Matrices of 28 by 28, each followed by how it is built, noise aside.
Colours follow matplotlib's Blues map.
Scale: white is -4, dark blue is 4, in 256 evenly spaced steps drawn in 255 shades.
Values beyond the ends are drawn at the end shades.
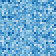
repeating rows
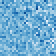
upper triangular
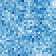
smooth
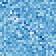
banded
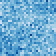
smooth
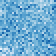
smooth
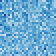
low rank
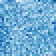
smooth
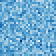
repeating rows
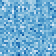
noise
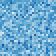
repeating columns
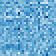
low rank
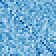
diagonal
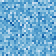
noise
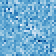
banded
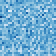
repeating columns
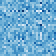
low rank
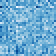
low rank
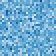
noise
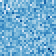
diagonal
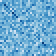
diagonal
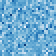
low rank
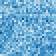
smooth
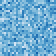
noise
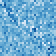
banded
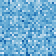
repeating columns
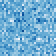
low rank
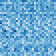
repeating columns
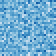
repeating rows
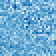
upper triangular
